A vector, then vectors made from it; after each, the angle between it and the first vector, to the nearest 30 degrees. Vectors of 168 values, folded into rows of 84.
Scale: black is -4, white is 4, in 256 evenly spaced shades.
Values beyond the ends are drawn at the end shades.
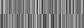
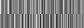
60 degrees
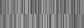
120 degrees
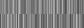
90 degrees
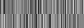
150 degrees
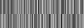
150 degrees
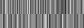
120 degrees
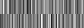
60 degrees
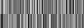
30 degrees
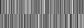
90 degrees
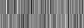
90 degrees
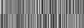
30 degrees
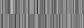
60 degrees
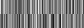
30 degrees
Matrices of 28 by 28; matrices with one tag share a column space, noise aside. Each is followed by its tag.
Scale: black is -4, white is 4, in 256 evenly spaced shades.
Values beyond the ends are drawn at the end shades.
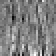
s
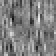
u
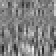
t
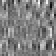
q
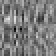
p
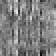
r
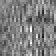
p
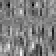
t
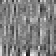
s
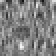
q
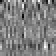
q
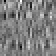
q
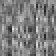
p
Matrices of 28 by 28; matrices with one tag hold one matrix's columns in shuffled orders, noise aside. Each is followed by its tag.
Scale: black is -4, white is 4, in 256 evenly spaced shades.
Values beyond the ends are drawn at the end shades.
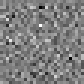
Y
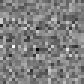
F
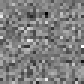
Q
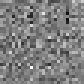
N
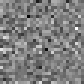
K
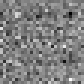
Q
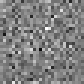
K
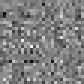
Q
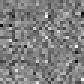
Q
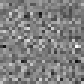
Q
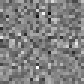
N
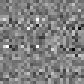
F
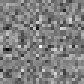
F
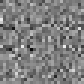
F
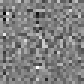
N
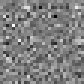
Y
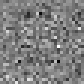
Q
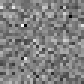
Y
